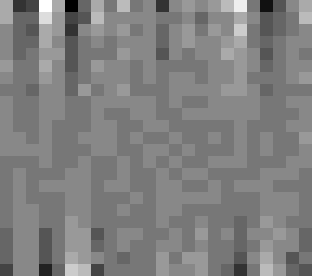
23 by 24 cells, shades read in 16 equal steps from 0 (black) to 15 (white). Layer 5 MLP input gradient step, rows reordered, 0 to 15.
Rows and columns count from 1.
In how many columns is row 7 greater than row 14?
8
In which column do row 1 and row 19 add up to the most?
4
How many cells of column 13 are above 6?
19
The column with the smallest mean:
6
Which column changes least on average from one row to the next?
12
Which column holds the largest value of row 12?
24
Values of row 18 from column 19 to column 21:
7 7 8
